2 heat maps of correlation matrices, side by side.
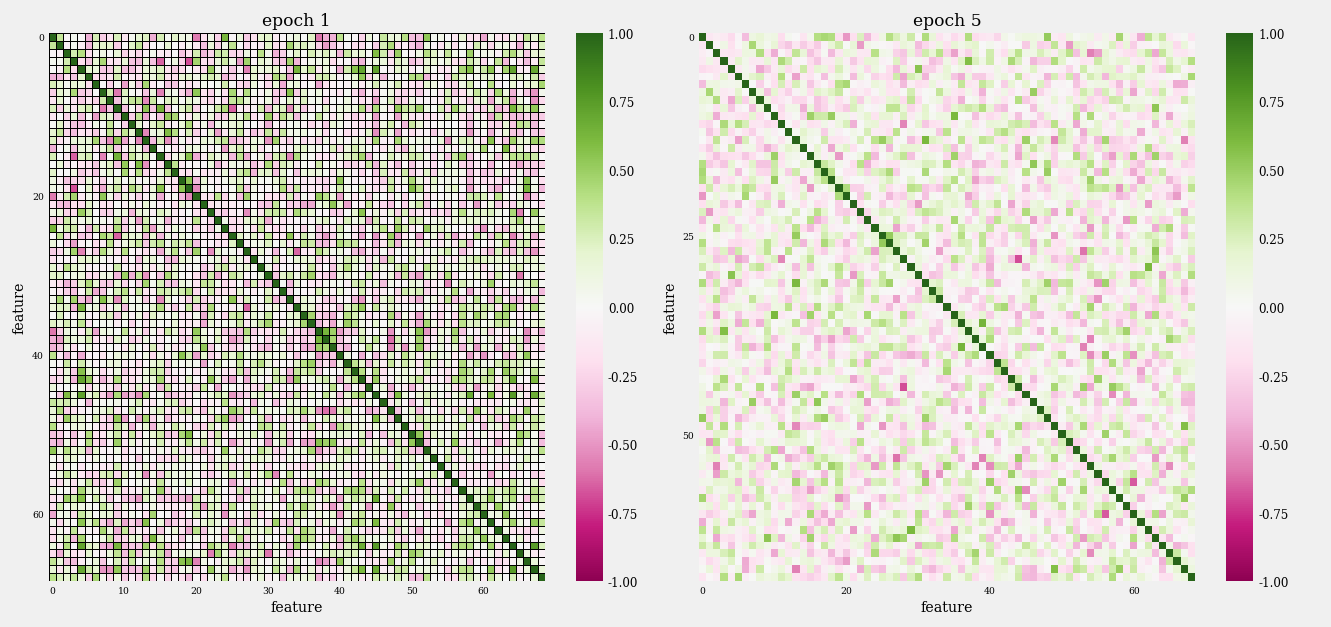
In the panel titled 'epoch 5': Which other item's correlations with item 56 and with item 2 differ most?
8
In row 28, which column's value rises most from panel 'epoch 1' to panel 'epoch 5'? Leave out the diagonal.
46
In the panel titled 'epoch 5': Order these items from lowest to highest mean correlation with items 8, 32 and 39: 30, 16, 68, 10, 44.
30, 16, 10, 68, 44
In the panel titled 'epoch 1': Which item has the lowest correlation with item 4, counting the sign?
27
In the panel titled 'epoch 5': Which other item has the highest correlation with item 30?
4
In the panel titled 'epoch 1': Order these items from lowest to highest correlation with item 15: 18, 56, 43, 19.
18, 56, 43, 19
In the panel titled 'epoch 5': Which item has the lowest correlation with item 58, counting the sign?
19
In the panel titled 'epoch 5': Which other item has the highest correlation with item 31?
13
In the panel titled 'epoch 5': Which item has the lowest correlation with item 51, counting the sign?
1
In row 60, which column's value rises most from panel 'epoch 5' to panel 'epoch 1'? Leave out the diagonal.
34
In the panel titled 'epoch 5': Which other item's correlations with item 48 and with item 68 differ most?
5
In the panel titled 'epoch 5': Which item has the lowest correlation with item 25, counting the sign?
49
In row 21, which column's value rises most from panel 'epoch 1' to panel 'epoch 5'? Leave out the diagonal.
41
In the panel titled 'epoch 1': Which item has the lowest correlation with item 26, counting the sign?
3
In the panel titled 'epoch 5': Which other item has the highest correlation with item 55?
43
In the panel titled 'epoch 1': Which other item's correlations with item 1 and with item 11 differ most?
65
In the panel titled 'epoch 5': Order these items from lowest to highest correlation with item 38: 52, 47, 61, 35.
35, 47, 61, 52
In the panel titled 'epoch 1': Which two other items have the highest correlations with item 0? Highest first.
24, 52
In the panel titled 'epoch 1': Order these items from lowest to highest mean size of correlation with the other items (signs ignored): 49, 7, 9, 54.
54, 49, 7, 9
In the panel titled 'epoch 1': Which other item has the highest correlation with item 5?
43
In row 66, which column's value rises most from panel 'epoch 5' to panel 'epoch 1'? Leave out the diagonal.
19
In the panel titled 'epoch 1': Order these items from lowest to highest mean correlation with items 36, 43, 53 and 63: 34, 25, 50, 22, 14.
25, 50, 22, 14, 34
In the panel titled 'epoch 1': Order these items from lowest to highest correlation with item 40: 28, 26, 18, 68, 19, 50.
68, 28, 50, 19, 26, 18
